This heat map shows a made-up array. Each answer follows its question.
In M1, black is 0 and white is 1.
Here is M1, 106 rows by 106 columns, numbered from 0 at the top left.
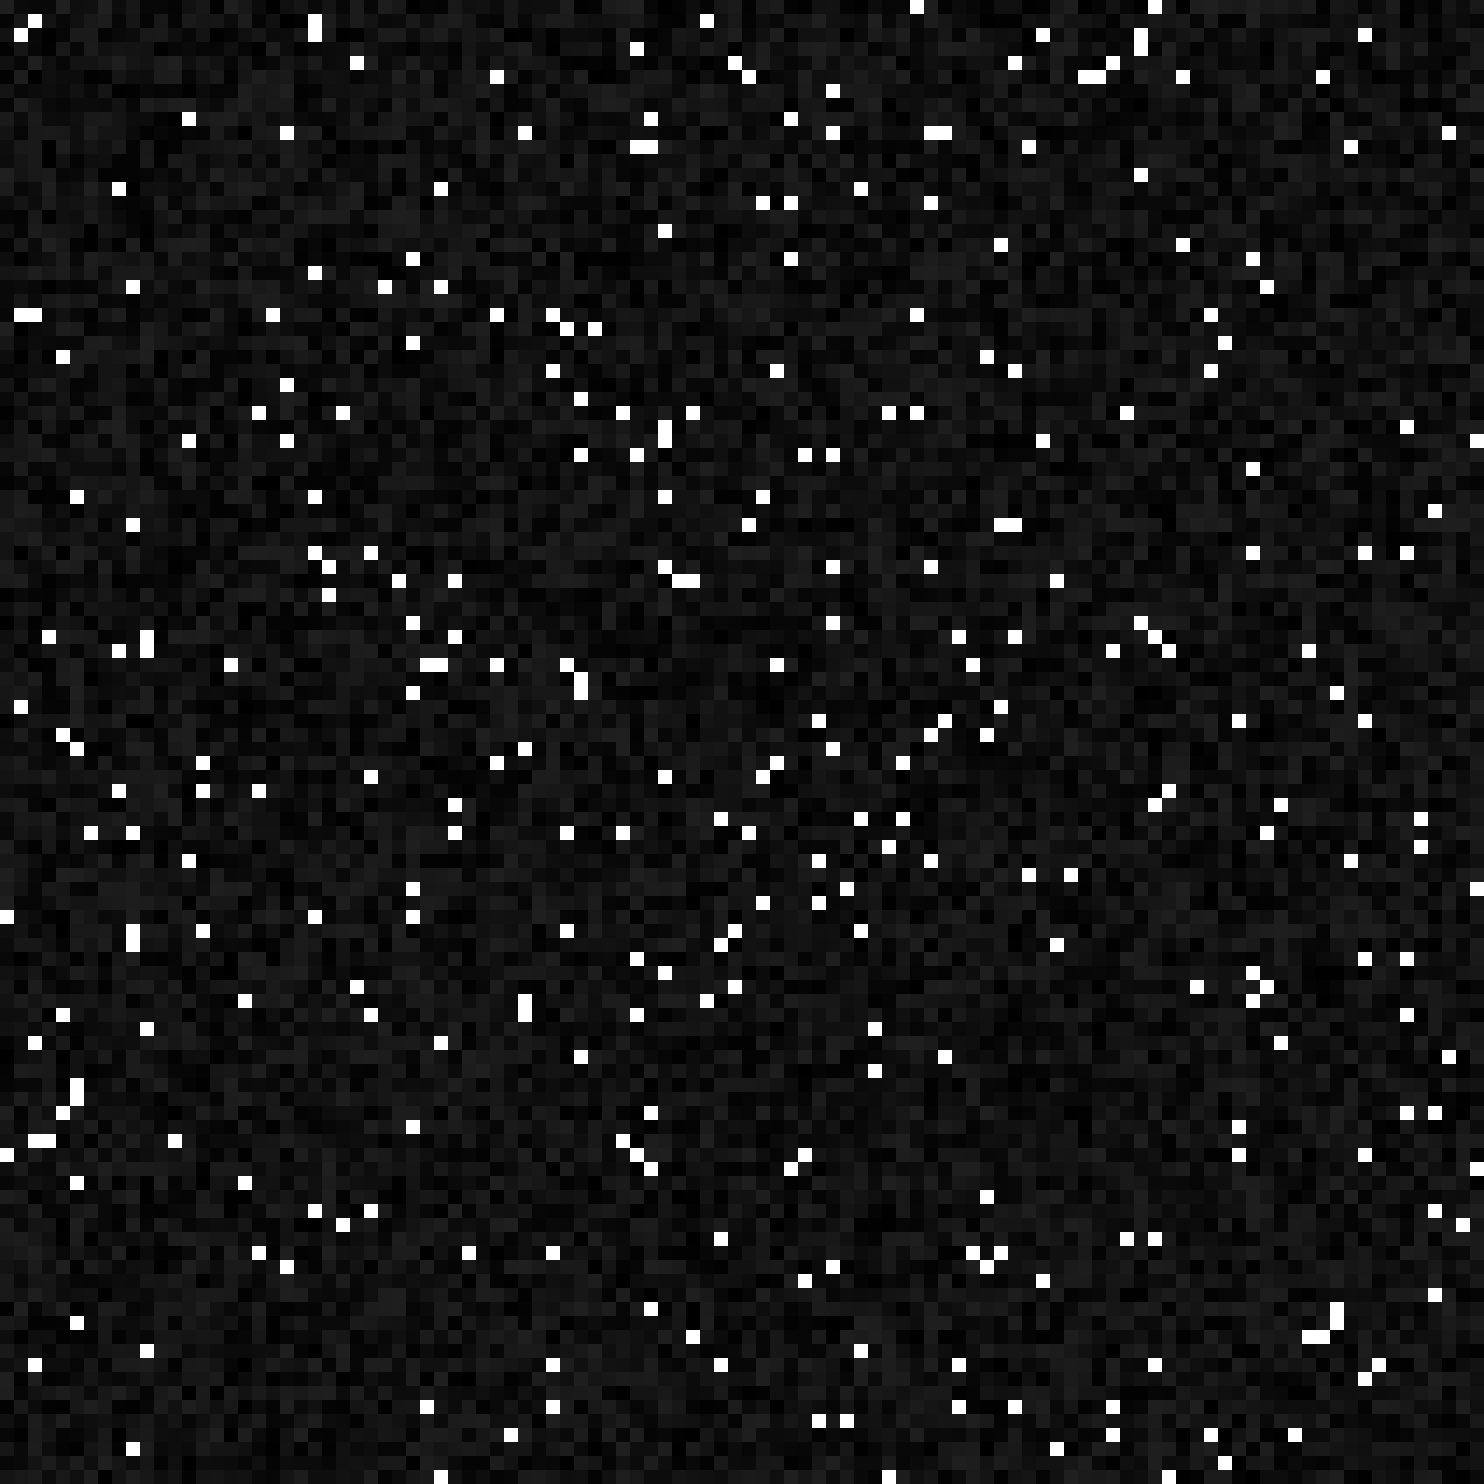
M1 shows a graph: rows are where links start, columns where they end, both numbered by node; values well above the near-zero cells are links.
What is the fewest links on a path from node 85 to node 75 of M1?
6
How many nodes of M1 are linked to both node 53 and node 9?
2
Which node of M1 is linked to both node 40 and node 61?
node 66
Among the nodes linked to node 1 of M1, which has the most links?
node 22
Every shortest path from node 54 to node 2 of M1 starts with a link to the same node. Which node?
node 35
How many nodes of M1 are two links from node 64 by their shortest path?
6
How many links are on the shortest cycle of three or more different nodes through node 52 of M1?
4
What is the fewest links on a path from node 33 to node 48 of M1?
6
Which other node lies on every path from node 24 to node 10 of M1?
node 29
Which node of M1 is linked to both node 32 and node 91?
node 57
